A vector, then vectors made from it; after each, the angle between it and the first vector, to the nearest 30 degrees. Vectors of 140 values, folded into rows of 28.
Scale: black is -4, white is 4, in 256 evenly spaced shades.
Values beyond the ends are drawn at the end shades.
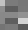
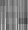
120 degrees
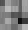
150 degrees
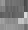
60 degrees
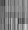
120 degrees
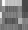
60 degrees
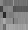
90 degrees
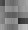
150 degrees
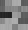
120 degrees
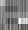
30 degrees
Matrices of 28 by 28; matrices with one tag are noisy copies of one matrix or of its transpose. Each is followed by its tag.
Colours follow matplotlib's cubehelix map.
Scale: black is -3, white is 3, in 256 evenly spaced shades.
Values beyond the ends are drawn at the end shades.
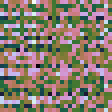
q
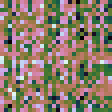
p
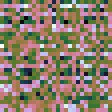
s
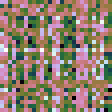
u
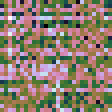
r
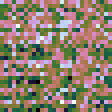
p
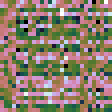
u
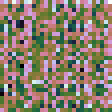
s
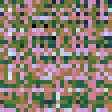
r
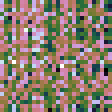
p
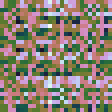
u
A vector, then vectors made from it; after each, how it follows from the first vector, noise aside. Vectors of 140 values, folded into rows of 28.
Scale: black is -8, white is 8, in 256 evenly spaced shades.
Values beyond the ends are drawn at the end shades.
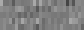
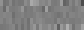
wrapped around, partly zeroed.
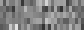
reversed, negated, scaled up.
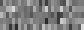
reversed, scaled up.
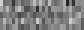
scaled up.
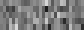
reversed, negated, scaled up.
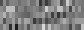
reversed, scaled up.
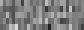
reversed, negated, scaled up.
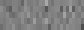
reversed, negated, partly zeroed.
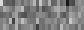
scaled up.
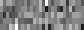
reversed, negated, scaled up.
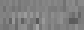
negated, partly zeroed.
